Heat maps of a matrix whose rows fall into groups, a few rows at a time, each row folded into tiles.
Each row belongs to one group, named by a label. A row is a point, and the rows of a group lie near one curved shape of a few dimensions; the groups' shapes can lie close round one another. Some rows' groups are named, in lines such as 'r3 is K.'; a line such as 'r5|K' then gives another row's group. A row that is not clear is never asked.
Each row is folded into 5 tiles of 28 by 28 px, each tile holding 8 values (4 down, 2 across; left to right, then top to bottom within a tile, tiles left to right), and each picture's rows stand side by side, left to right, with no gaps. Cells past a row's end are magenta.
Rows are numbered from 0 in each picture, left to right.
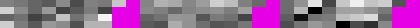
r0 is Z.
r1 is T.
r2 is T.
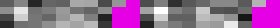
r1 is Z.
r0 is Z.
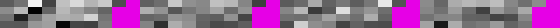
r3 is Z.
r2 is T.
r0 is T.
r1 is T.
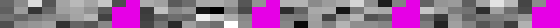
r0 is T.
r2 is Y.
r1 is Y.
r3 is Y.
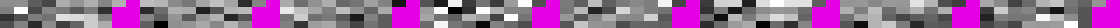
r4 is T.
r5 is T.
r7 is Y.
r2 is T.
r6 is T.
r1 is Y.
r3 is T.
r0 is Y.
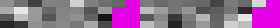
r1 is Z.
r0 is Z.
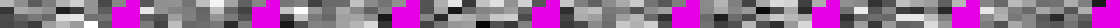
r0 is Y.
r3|T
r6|Y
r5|Y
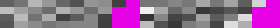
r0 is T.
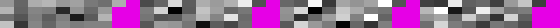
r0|Z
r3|T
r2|T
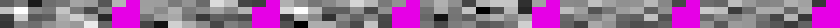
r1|T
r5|T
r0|Z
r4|T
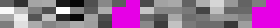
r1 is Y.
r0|T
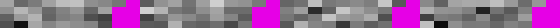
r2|T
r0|Z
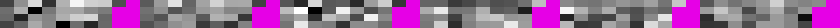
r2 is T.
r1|T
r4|Z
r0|T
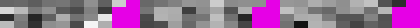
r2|T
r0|Z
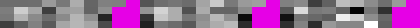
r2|Y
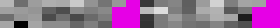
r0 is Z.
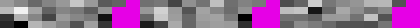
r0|Z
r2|T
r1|Z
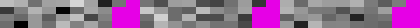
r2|Z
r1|T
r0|Y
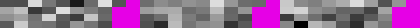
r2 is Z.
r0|T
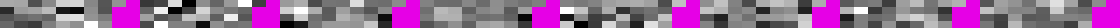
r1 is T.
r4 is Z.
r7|Y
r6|Y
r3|Z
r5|Y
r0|Y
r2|Z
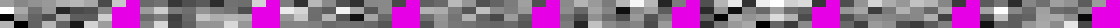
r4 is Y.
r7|Z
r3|T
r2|T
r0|Z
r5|T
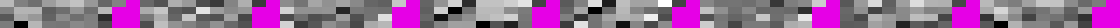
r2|Z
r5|Z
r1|T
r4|T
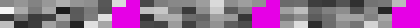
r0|Z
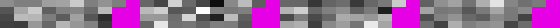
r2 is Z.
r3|Y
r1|T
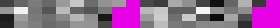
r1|T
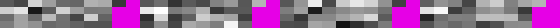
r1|Z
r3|Y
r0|T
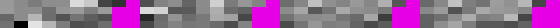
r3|T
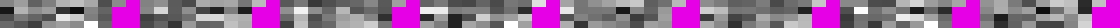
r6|Y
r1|Y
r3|Z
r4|Z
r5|Z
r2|Z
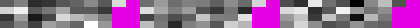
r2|T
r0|Z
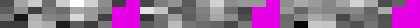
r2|T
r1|Y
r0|T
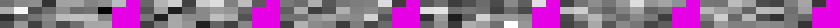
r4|Y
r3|Z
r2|T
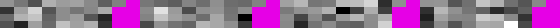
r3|Y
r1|Z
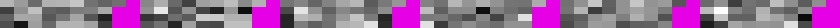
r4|T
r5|Z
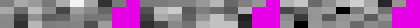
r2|Y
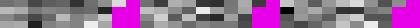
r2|Y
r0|Z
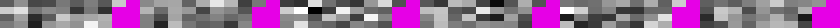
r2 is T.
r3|T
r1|Y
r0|Z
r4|Z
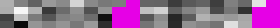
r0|Z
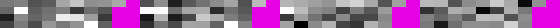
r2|Z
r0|Y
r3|Y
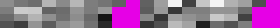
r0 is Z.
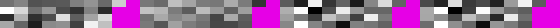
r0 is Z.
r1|T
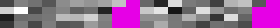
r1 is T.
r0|Y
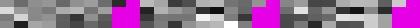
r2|Y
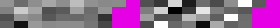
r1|T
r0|Z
